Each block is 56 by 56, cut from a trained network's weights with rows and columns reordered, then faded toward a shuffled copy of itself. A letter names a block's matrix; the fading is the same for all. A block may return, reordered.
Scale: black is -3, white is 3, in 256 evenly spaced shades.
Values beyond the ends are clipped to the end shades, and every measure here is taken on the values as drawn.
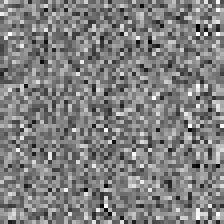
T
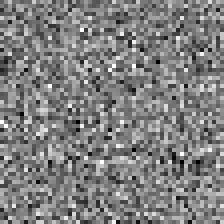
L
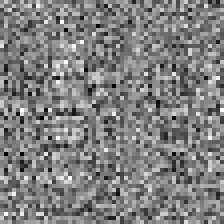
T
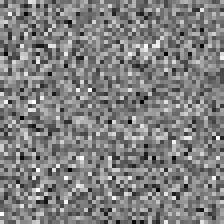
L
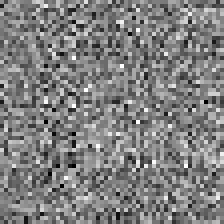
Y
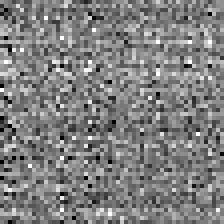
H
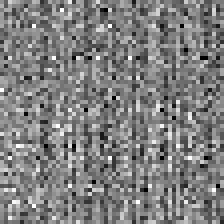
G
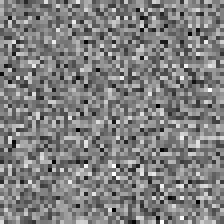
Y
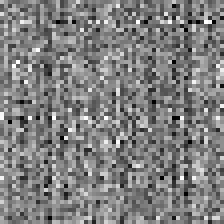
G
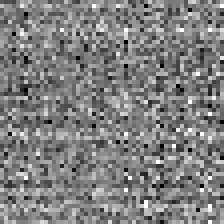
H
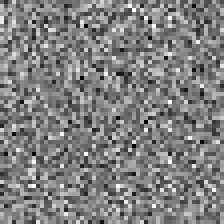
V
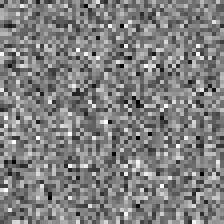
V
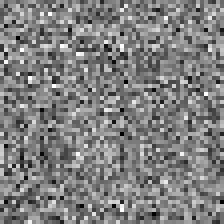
Y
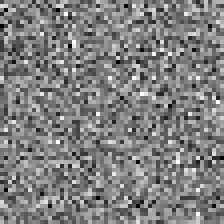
L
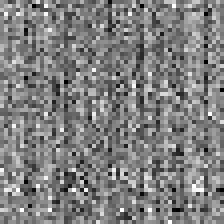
G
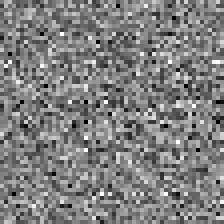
L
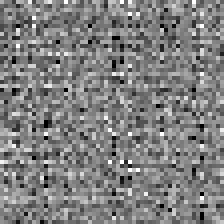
H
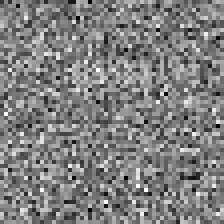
V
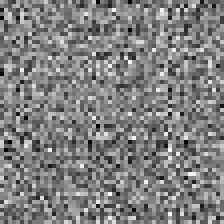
Y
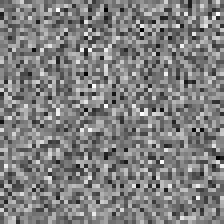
L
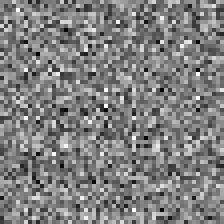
Y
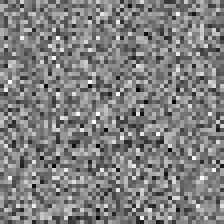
Y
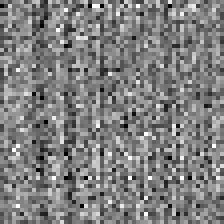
G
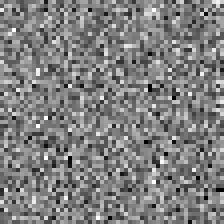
V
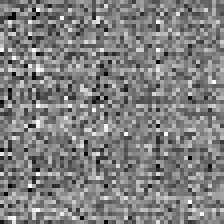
H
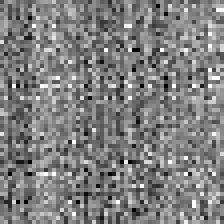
G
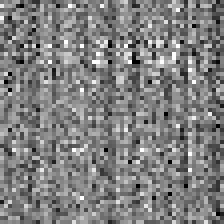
G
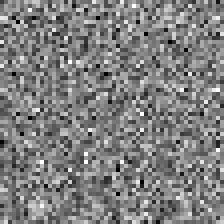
L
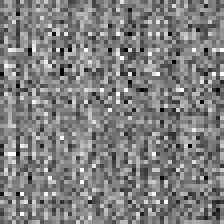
G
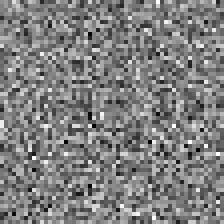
Y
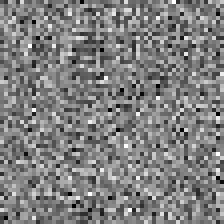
Y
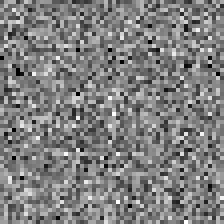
V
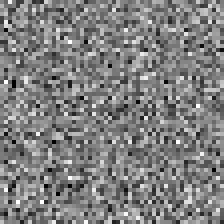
T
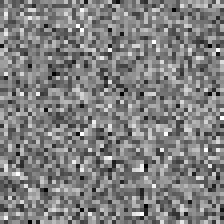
V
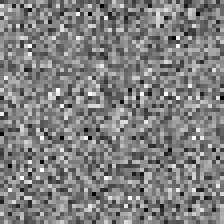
L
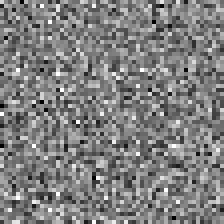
V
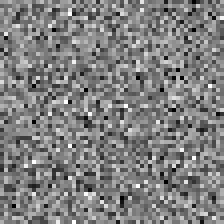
V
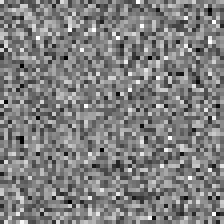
V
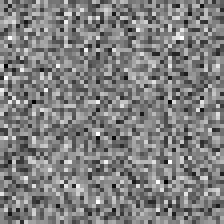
T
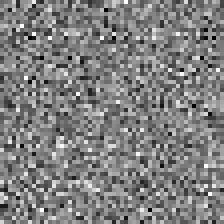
L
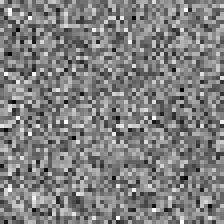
L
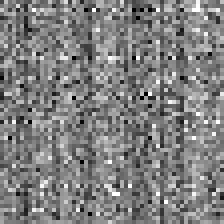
G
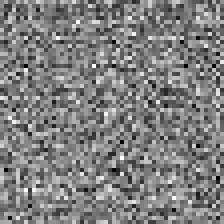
Y
